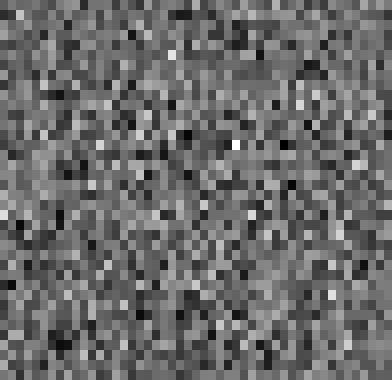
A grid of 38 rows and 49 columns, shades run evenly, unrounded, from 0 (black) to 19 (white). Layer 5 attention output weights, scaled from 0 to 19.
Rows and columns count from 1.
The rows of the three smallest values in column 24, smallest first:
14, 18, 2
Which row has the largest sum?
11
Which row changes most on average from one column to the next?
13
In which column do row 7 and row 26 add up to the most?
16
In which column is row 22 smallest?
8
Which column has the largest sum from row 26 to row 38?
28
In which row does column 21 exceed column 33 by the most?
35
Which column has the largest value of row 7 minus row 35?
7
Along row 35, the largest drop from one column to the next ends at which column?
17
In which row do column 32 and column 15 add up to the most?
22
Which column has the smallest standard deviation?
5
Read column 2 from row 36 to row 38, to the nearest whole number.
11 5 10
